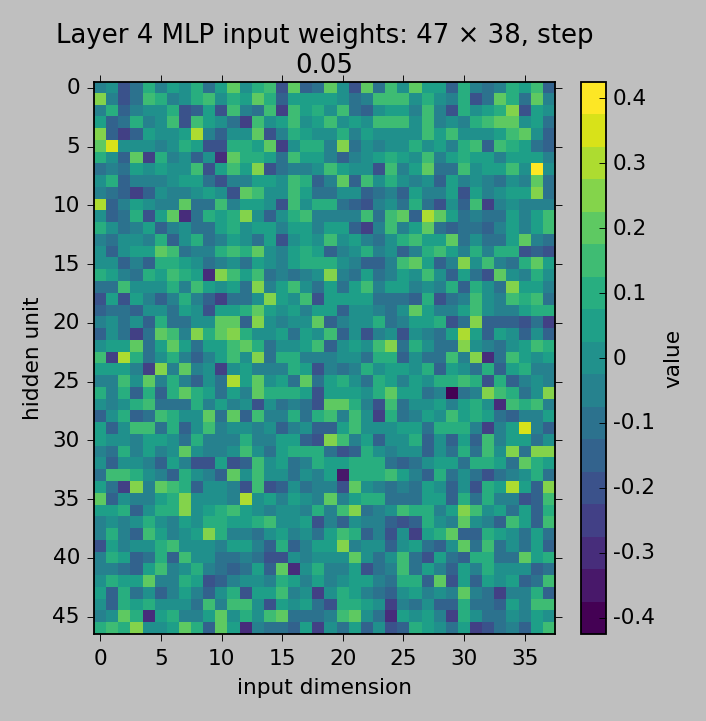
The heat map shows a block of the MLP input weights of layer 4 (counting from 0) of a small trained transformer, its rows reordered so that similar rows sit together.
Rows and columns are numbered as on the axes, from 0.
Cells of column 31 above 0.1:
7
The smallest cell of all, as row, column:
26, 29
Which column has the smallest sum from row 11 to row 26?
32
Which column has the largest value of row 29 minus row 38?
35
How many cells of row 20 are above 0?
10
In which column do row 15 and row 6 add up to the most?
30
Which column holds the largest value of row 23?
2
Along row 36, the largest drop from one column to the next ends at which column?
22
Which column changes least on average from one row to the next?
24
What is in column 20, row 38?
0.15
